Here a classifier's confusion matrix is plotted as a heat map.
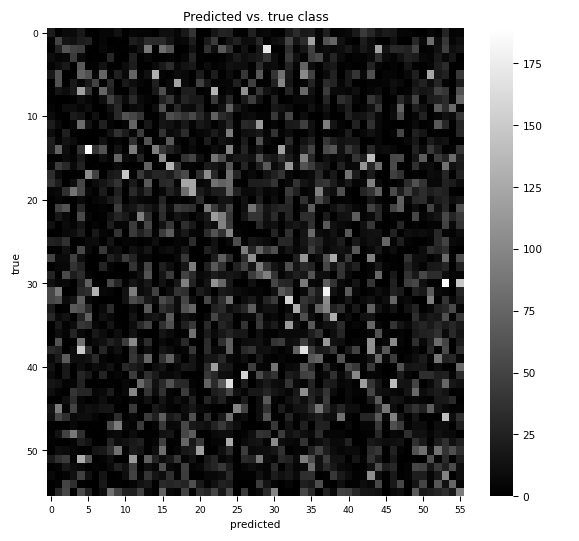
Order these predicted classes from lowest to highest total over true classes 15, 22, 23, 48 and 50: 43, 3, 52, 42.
42, 3, 52, 43
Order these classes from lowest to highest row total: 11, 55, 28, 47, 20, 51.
20, 47, 11, 28, 51, 55
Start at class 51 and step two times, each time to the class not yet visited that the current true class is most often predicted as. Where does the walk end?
34
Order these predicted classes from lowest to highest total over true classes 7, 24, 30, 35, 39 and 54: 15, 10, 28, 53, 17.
10, 17, 28, 15, 53
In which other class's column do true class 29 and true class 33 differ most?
37
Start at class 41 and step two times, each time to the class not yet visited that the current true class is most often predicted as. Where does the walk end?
28
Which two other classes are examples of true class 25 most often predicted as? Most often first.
45, 53
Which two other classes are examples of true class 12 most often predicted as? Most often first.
24, 47
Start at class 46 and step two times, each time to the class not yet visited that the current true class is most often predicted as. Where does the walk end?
43
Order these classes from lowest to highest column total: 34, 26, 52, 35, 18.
26, 52, 18, 35, 34
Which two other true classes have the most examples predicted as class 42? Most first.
16, 0
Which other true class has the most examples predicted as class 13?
2
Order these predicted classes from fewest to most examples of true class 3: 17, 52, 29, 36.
17, 52, 29, 36
